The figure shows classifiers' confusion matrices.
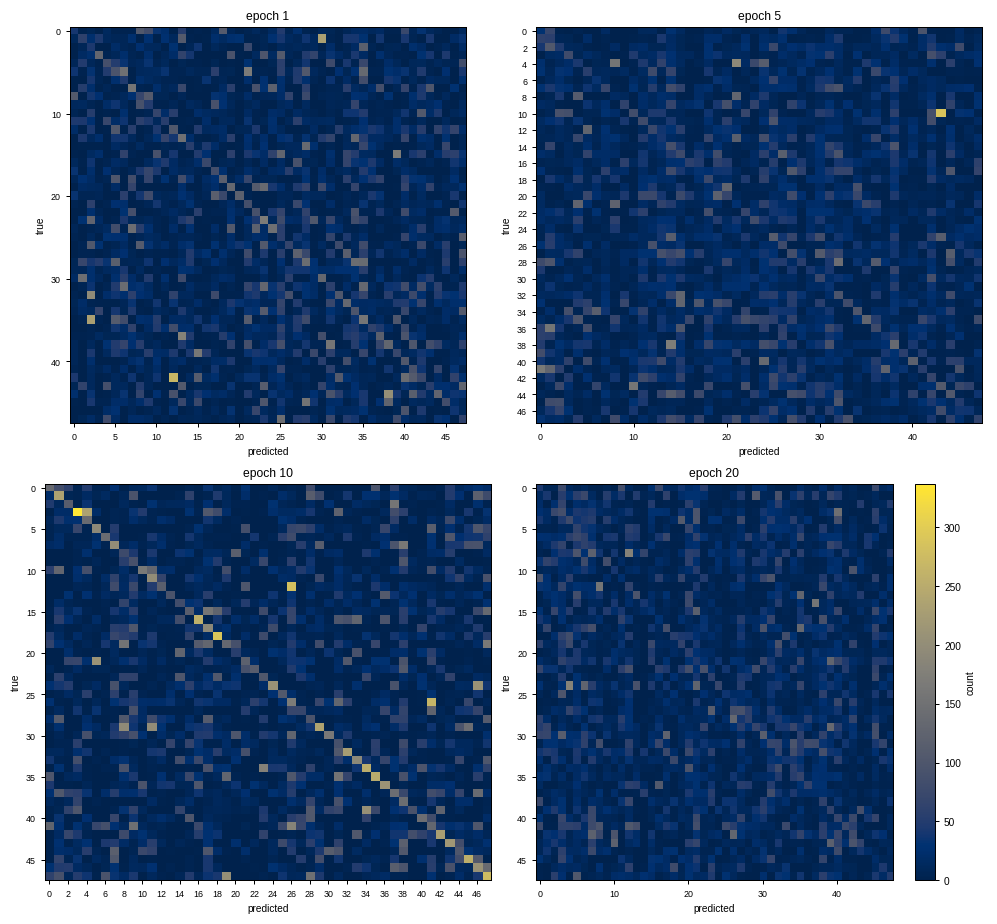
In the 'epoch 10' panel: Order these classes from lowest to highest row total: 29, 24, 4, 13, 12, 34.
4, 13, 12, 24, 34, 29
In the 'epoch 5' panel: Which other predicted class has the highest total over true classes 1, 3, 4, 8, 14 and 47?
21
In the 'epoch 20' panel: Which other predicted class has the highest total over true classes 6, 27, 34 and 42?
26
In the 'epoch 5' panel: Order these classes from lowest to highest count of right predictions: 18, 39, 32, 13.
13, 39, 18, 32
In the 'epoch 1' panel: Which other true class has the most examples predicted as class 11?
13
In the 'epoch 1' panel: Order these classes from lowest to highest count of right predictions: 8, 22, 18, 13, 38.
8, 22, 18, 38, 13
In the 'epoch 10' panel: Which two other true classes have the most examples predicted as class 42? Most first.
39, 37
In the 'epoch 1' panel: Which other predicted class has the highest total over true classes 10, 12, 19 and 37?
40
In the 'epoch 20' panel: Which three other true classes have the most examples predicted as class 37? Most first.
14, 31, 1
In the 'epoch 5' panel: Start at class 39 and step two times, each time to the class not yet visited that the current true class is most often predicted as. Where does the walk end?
41
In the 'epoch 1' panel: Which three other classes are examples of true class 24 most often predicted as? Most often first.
7, 22, 19
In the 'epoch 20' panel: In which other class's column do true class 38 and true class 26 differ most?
0
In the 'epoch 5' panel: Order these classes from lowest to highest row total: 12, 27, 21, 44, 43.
12, 21, 43, 44, 27
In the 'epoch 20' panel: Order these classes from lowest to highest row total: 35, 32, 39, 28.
35, 39, 28, 32
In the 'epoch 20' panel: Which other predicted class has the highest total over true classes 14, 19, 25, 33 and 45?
3
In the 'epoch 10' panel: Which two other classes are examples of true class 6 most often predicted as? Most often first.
43, 26
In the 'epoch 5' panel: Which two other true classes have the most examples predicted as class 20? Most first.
19, 9
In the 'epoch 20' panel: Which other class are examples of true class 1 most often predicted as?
29
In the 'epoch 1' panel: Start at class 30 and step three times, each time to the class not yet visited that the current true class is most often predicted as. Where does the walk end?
34
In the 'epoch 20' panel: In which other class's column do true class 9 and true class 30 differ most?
17
